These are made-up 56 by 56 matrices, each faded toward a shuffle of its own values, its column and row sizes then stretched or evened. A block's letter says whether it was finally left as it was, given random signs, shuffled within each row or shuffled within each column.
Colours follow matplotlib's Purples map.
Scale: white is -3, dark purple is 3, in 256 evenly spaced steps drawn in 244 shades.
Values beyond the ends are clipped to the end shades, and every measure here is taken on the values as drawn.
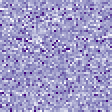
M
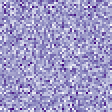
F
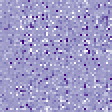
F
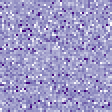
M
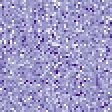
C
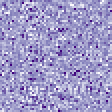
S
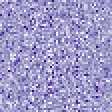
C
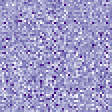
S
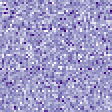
M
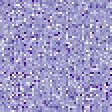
S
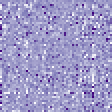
S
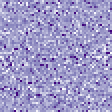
M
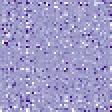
S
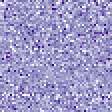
M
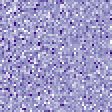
C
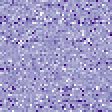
M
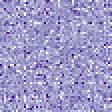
S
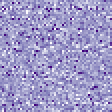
M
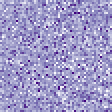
C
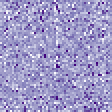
F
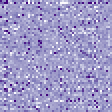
S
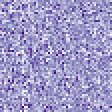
F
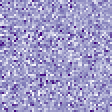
F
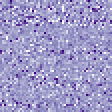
M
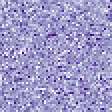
M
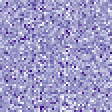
C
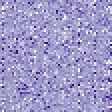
C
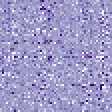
F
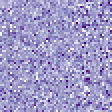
C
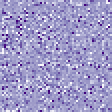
S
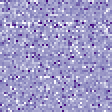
M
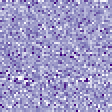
M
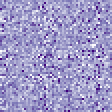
S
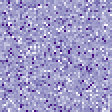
C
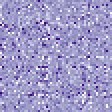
F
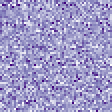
M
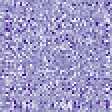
S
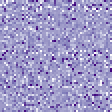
S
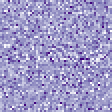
M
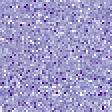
M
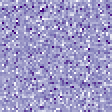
C
